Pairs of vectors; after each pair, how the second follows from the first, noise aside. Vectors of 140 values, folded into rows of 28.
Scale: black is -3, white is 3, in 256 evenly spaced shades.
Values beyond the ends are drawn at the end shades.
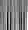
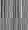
wrapped around, shrunk.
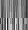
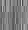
wrapped around, shrunk.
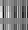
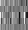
reversed, negated, partly zeroed.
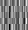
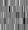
partly zeroed.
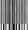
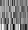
sign-scrambled.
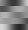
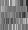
reversed, negated, partly zeroed.
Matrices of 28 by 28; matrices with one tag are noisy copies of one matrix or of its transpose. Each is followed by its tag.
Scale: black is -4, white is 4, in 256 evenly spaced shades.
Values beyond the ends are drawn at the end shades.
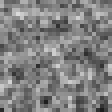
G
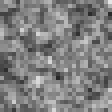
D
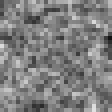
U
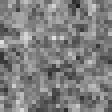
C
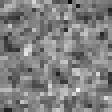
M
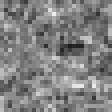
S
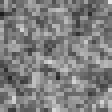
D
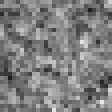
D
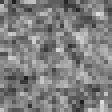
D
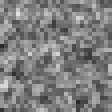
G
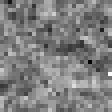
S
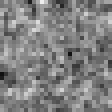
C
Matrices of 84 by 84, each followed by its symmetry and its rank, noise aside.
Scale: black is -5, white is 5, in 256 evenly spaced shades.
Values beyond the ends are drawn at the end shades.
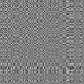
antisymmetric, rank two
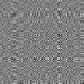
symmetric, rank two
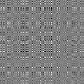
no symmetry, rank two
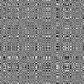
antisymmetric, rank two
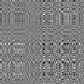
no symmetry, rank two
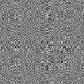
no symmetry, rank four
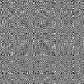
no symmetry, rank four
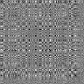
symmetric, rank two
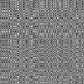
no symmetry, rank two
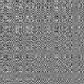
no symmetry, rank three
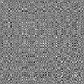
symmetric, rank four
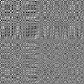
symmetric, rank two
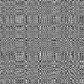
no symmetry, rank three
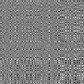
antisymmetric, rank two
